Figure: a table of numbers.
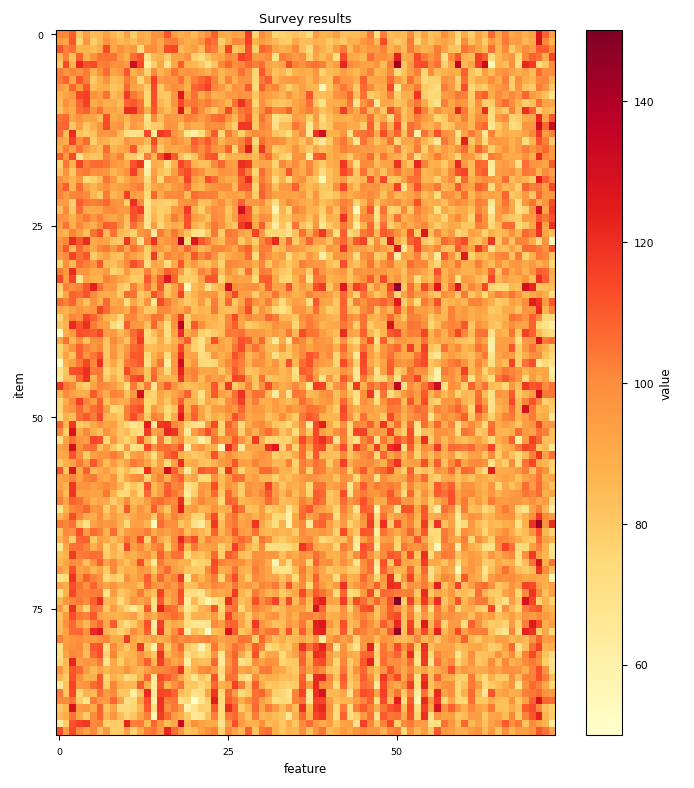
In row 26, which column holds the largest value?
54
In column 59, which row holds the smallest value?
70
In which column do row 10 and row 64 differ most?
71
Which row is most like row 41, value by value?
48
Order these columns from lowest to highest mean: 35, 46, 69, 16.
35, 16, 69, 46
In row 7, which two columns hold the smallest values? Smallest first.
39, 50
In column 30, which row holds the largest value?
15
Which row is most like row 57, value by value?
52
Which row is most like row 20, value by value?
28
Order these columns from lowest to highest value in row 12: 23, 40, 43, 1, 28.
40, 43, 23, 1, 28
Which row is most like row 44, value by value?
90
